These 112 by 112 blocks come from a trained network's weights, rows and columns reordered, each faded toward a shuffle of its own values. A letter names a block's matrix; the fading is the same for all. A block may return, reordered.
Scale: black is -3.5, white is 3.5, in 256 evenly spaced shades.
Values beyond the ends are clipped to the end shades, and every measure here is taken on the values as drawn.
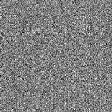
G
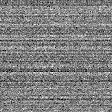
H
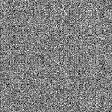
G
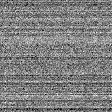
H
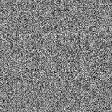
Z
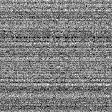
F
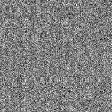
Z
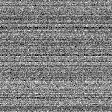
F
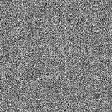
Z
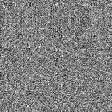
Z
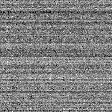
H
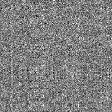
G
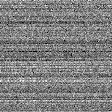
F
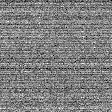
H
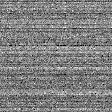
H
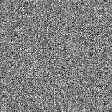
Z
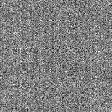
G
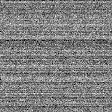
H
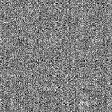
G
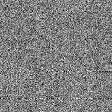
Z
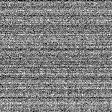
H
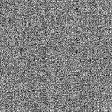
Z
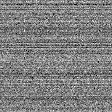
H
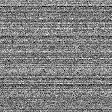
F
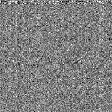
G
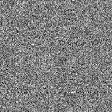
Z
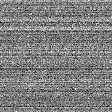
H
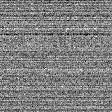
F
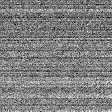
H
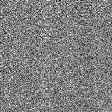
G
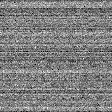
H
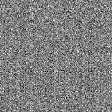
G
